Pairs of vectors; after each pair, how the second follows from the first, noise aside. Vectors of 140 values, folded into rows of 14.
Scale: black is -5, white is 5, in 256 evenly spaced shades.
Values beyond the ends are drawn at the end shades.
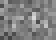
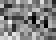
negated, scaled up.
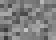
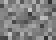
shuffled.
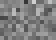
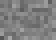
wrapped around, shrunk.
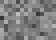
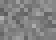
negated, shrunk.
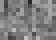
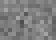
wrapped around, shrunk.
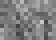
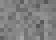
negated, shrunk.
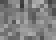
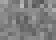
negated, shrunk.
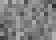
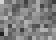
reversed.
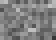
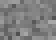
wrapped around, shrunk.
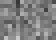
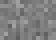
negated, shrunk.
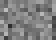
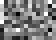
reversed, negated, scaled up.
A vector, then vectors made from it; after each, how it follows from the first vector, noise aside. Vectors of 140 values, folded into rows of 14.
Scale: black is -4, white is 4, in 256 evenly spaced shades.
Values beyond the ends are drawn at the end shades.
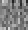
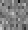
reversed, negated, partly zeroed.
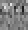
wrapped around, partly zeroed.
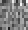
negated.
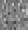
wrapped around, partly zeroed.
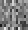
wrapped around, negated.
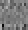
wrapped around, partly zeroed.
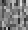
negated.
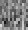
wrapped around, negated.
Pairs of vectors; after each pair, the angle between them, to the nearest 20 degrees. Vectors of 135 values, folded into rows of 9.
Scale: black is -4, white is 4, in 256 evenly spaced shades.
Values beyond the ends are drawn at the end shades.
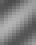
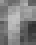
60 degrees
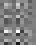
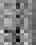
140 degrees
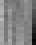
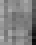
20 degrees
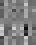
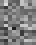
100 degrees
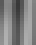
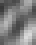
60 degrees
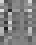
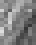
60 degrees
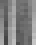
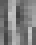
60 degrees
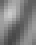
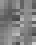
120 degrees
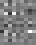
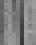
80 degrees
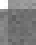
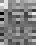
60 degrees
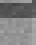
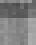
20 degrees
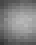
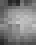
20 degrees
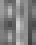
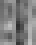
160 degrees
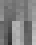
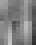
140 degrees
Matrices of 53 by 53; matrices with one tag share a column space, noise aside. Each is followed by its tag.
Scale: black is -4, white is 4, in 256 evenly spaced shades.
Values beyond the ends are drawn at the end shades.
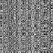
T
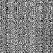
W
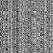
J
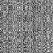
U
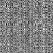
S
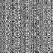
T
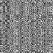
W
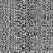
T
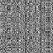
U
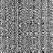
T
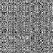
U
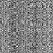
S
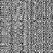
W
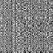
T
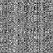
U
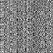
J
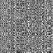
T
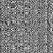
S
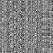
J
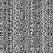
T
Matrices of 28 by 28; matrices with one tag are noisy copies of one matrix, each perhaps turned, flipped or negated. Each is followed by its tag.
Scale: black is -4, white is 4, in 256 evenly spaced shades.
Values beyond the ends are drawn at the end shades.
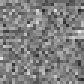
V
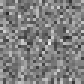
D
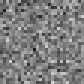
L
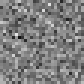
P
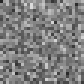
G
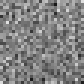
G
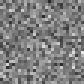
L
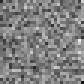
G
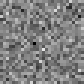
D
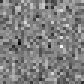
G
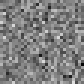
D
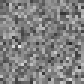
P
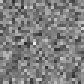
D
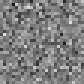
P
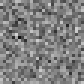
P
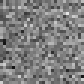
G
